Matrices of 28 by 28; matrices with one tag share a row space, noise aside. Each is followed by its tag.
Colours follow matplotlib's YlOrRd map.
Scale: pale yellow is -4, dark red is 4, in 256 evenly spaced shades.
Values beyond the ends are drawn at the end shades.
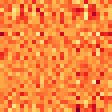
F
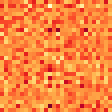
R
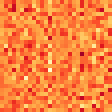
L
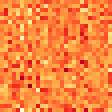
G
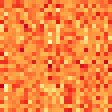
R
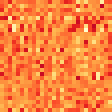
F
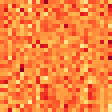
G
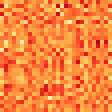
R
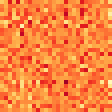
G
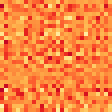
R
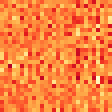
F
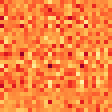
R
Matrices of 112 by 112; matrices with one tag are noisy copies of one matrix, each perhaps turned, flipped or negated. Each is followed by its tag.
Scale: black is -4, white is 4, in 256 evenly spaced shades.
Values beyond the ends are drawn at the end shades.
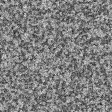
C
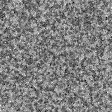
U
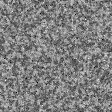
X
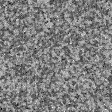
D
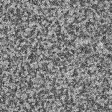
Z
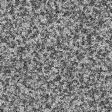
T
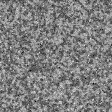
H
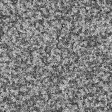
D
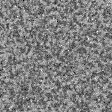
U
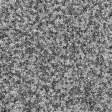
U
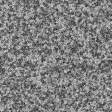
X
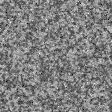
H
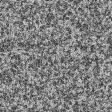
X
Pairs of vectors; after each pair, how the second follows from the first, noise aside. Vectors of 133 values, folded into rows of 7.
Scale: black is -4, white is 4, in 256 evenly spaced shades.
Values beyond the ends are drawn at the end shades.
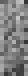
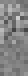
partly zeroed.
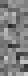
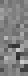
partly zeroed.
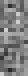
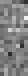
reversed, negated, partly zeroed.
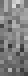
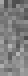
negated, shrunk.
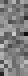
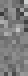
reversed, negated, partly zeroed.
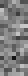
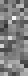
reversed, negated.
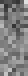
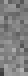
reversed, negated, shrunk.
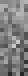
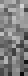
copied.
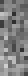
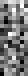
wrapped around, scaled up.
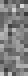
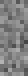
reversed, negated, shrunk.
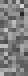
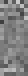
partly zeroed.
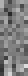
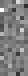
reversed, partly zeroed.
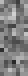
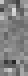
partly zeroed.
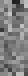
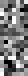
wrapped around, scaled up.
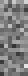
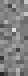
reversed, negated, partly zeroed.
